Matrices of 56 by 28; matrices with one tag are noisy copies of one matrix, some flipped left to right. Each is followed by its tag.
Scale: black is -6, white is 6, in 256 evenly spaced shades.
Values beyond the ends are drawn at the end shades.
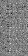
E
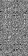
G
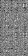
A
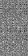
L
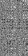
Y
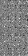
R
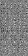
L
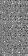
R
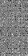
R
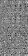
R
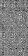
A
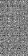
R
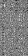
A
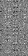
G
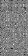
A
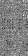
Y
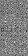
L
